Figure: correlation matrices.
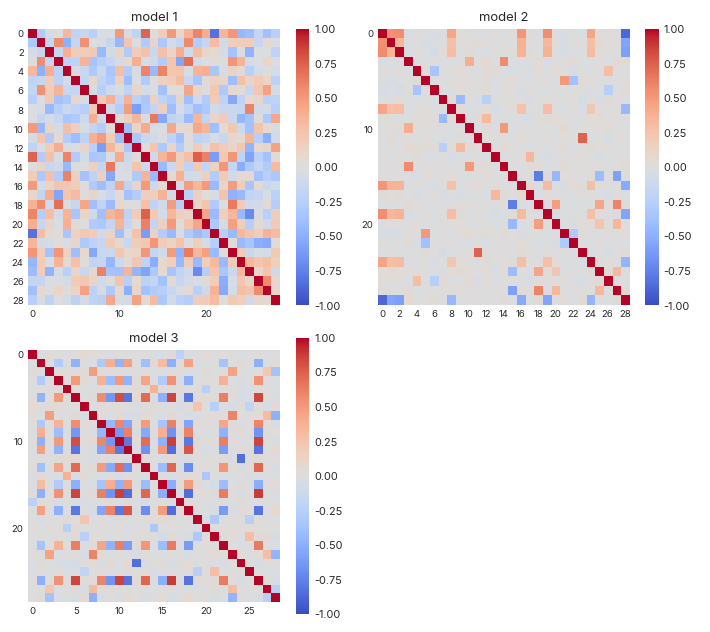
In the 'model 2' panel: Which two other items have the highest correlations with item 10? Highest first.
14, 3
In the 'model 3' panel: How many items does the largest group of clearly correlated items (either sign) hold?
13
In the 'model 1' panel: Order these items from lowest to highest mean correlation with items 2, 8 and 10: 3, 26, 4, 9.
3, 9, 26, 4
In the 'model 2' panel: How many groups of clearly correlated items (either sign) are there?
8
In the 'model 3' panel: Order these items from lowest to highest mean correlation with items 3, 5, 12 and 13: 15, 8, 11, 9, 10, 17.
11, 9, 15, 17, 8, 10
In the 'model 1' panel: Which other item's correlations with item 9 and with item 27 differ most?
14
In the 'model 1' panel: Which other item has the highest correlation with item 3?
18
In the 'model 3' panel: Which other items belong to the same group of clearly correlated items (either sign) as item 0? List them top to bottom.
17
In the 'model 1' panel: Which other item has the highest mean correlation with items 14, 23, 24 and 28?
12
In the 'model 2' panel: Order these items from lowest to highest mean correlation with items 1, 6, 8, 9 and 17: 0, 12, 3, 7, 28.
28, 7, 3, 12, 0
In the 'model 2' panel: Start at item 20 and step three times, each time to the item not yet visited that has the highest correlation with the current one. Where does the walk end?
25
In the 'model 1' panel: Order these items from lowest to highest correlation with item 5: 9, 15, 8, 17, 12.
9, 8, 12, 15, 17
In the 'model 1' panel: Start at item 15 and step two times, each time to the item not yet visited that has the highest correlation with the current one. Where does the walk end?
13
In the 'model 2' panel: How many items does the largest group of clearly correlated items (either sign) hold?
8
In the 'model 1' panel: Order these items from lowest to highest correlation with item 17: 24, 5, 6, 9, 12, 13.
24, 12, 9, 6, 13, 5
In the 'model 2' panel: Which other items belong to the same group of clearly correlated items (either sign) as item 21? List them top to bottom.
5, 22
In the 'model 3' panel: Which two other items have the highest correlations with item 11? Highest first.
18, 9
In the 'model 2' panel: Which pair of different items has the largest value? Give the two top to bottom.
11, 23
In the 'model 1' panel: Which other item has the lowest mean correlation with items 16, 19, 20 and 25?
21
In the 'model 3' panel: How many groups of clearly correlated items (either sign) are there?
6
